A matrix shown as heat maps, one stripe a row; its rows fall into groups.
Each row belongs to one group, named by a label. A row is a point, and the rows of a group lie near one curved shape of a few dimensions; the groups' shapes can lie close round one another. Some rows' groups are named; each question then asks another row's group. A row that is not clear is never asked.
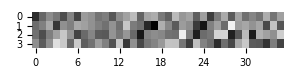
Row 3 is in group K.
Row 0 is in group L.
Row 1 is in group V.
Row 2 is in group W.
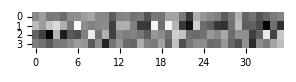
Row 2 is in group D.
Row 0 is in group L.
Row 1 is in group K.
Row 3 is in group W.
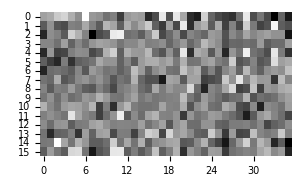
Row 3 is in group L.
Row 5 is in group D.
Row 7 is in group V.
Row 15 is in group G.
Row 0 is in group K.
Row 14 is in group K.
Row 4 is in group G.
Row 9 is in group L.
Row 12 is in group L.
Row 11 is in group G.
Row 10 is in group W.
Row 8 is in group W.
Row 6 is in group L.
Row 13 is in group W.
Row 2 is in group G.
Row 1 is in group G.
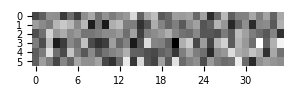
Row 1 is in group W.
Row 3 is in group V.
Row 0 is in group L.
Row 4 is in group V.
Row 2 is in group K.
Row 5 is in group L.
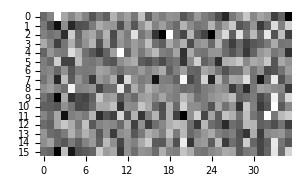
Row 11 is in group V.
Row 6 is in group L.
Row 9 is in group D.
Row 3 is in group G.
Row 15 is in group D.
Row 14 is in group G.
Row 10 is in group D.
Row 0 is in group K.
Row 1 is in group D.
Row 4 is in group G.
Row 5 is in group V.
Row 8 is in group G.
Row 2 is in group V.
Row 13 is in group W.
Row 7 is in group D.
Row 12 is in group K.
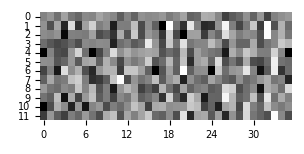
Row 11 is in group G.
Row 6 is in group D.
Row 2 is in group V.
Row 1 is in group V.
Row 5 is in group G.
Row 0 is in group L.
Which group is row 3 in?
W
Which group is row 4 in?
G
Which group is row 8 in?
W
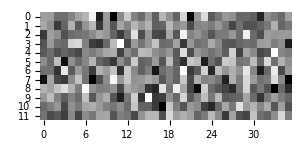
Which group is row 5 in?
V
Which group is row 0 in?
W
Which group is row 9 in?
L
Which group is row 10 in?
V
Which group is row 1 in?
G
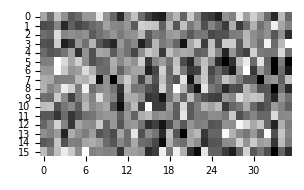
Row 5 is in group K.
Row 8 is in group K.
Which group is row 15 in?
K
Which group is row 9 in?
V
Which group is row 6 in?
K
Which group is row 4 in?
W
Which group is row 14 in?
V
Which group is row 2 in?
K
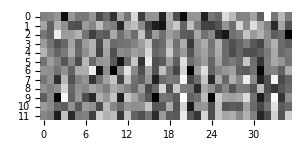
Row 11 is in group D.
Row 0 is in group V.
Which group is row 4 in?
G
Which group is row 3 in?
G
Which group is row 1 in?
V
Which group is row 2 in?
K
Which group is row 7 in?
D
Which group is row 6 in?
W
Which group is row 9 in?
D
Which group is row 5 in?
L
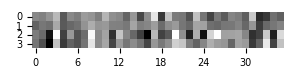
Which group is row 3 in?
D
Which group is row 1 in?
L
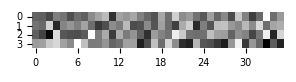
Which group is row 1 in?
V
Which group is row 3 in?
K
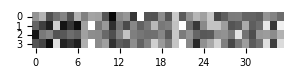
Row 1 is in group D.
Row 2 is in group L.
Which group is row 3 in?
D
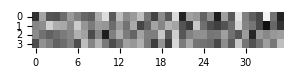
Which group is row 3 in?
L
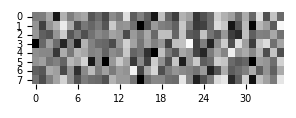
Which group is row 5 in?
W
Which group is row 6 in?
L
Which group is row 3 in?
L
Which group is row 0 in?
V
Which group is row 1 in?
W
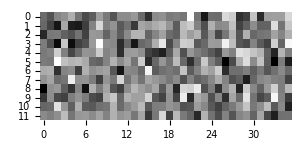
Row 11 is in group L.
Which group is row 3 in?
D
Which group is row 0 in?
W
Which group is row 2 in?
L
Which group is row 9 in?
G
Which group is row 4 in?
V
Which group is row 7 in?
G
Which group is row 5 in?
K
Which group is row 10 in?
K
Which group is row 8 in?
L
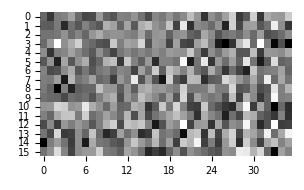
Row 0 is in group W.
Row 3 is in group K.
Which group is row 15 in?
V
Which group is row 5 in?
D
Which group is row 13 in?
V
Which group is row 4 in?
W
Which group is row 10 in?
K
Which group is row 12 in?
D
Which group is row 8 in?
D
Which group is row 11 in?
K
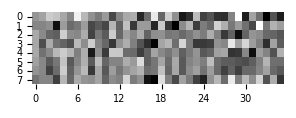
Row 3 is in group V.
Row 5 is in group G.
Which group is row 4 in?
W
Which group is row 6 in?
G
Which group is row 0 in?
K
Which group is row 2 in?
G
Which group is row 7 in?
V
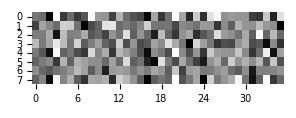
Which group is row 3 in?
K
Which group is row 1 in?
G
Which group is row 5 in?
V
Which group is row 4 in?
D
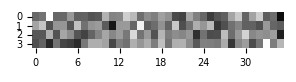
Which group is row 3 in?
D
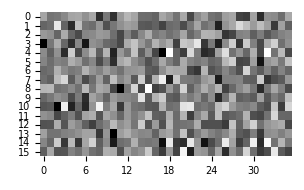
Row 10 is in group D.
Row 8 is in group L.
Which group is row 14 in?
V
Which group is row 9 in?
L
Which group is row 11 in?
G
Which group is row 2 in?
L
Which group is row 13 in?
W
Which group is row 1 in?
V
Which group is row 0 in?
W
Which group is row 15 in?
G
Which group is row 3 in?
L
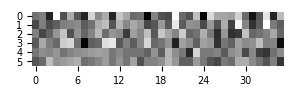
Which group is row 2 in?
W
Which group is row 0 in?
D
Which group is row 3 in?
G
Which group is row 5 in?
K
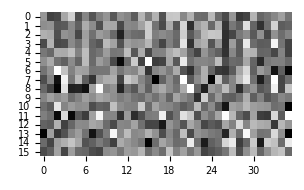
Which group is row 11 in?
D
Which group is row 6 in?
K
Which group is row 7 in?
D
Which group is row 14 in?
W
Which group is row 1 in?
G
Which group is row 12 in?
V
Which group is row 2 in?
L
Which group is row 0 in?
W
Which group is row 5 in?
L
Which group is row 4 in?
K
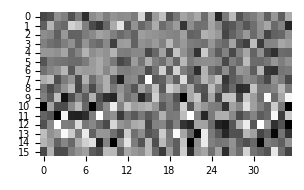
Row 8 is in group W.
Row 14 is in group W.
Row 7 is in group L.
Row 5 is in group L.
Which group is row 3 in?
W
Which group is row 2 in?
L
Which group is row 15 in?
G
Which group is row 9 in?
V
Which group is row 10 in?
G
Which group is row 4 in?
L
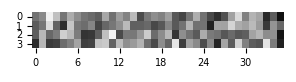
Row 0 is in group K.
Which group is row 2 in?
G
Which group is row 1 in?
V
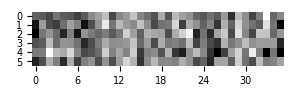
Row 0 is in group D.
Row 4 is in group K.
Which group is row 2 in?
L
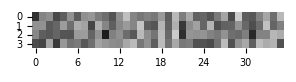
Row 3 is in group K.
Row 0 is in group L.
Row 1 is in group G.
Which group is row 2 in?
W
